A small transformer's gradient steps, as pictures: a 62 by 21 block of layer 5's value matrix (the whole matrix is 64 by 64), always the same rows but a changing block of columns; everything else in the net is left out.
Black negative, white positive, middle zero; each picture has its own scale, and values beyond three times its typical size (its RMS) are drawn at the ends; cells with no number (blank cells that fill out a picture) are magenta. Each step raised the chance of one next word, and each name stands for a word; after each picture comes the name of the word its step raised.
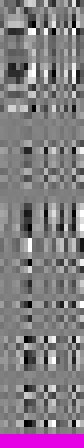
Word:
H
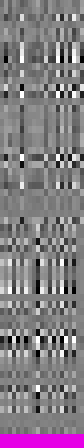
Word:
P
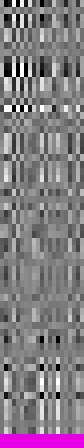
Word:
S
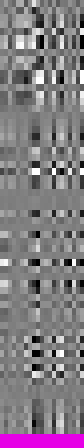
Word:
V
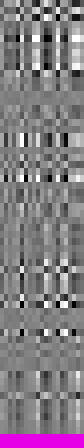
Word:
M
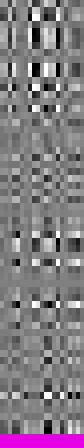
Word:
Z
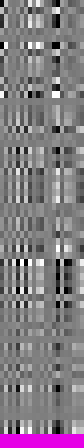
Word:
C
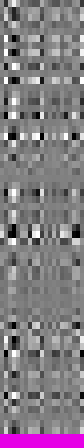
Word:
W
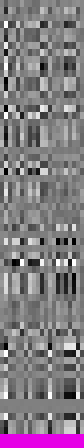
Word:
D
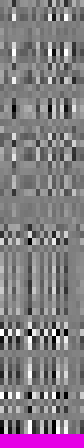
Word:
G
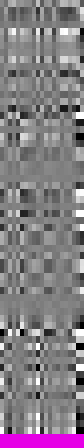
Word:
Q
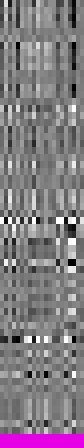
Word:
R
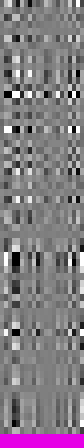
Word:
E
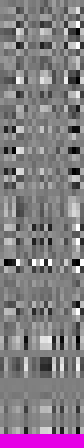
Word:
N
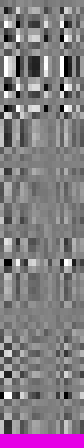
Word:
D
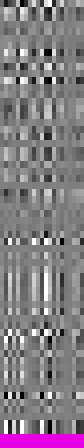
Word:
G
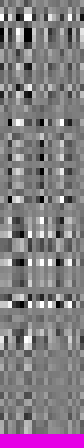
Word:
Z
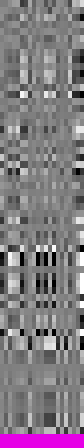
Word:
E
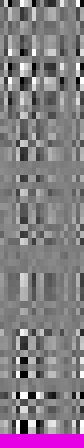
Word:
G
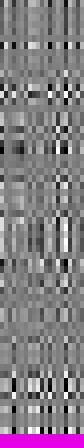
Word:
C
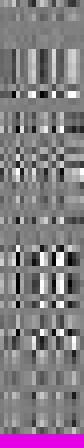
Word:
E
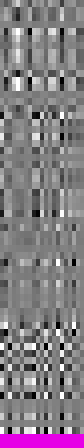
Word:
Q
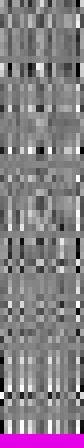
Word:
H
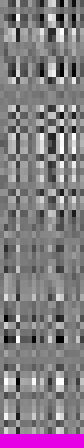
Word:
S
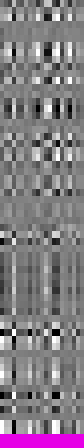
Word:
G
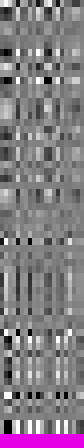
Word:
G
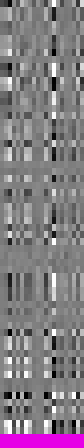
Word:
G
